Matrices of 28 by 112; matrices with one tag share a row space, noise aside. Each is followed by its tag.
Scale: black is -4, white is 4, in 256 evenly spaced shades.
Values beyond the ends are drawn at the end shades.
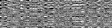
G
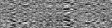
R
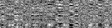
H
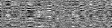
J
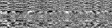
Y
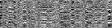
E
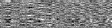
J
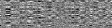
J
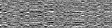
G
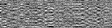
G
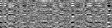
E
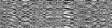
R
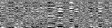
H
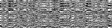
E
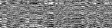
G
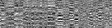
H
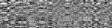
Y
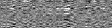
R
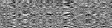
R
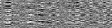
J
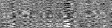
R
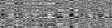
H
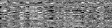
G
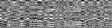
G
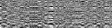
G
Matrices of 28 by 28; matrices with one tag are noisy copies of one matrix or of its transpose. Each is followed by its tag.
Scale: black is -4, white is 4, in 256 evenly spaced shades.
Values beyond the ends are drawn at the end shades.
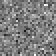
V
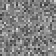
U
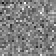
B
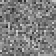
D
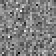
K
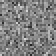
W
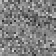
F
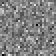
K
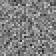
W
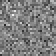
U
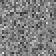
K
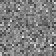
V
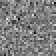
K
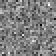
K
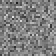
B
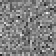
U
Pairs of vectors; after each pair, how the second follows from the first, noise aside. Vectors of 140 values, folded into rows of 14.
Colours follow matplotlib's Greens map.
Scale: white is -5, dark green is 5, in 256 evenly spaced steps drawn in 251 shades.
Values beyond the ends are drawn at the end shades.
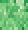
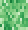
reversed, negated.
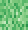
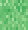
reversed, negated, shrunk.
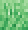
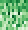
negated, scaled up.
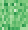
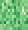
shuffled.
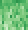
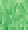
negated, shrunk.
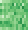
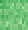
negated, shrunk.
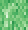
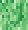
reversed, negated.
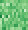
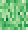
reversed, negated.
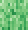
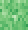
reversed, negated, shrunk.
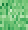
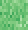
reversed, negated, shrunk.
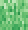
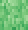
reversed, negated, shrunk.
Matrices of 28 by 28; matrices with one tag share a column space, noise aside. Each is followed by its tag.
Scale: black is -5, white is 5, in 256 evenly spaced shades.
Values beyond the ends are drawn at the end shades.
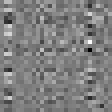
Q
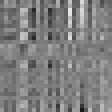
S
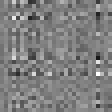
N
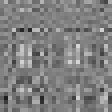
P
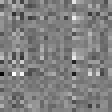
N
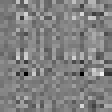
N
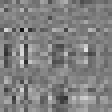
P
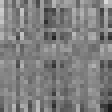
S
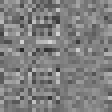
Q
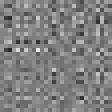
Q
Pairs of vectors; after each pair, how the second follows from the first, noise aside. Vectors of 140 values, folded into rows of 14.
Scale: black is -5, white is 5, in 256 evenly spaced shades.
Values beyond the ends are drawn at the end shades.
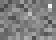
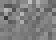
reversed, partly zeroed.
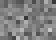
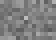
negated, shrunk.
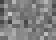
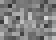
reversed, negated.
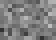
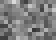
reversed, negated.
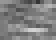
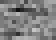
reversed, negated.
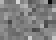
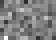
reversed, negated.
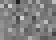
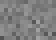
reversed, negated, shrunk.
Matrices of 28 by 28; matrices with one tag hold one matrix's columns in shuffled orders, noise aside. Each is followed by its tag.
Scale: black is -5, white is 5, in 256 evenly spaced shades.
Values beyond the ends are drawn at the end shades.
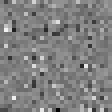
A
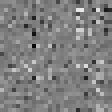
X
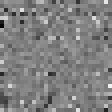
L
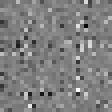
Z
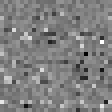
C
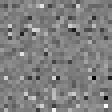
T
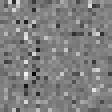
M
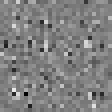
Z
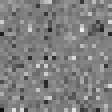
A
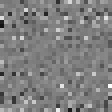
L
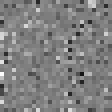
M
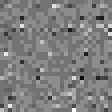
T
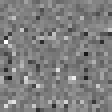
C
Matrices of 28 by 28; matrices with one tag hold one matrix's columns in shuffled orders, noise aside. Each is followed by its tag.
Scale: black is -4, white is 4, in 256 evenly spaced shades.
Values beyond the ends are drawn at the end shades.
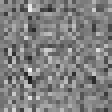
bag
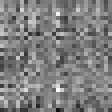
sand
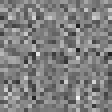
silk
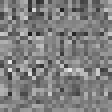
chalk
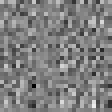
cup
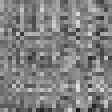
sand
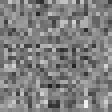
cup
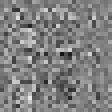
silk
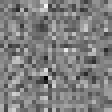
bag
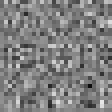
cup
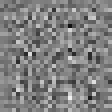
silk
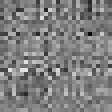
chalk
